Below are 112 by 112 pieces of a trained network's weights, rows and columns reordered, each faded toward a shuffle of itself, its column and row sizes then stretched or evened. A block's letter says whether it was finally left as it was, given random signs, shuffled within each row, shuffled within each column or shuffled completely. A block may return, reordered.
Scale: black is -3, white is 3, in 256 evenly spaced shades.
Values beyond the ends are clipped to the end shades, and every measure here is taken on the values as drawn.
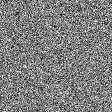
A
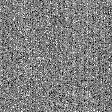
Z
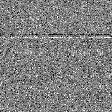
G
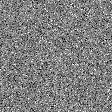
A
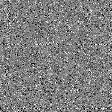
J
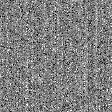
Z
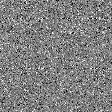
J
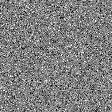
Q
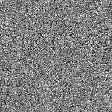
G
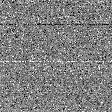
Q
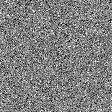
A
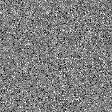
J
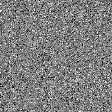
J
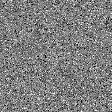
J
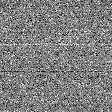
Q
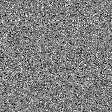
Q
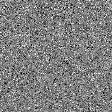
J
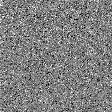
Q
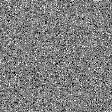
J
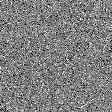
A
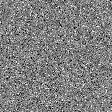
A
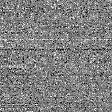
G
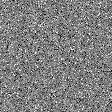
A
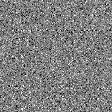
G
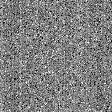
Z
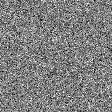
A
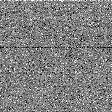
Q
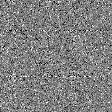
J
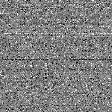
G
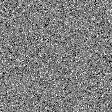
Q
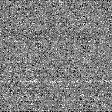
G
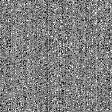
G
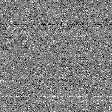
G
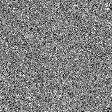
J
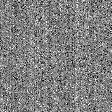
Z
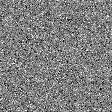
A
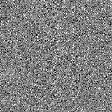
G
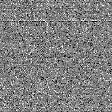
G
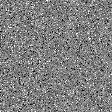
Z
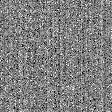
Z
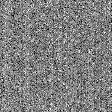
Z
